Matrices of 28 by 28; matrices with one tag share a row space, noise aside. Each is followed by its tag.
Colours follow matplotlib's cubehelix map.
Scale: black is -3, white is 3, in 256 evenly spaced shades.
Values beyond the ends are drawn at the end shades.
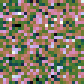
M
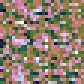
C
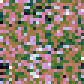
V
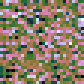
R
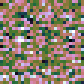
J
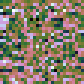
M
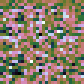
M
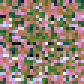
M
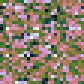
C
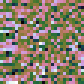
R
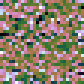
R
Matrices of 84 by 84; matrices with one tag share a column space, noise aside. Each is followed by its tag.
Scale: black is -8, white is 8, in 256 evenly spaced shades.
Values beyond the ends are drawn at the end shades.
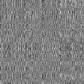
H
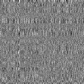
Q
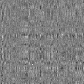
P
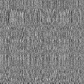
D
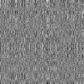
H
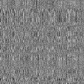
D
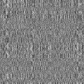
H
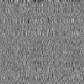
Q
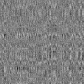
P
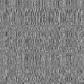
D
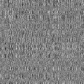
H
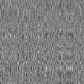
P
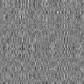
H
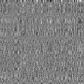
Q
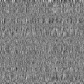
Q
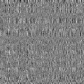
Q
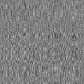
P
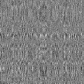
P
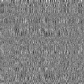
Q
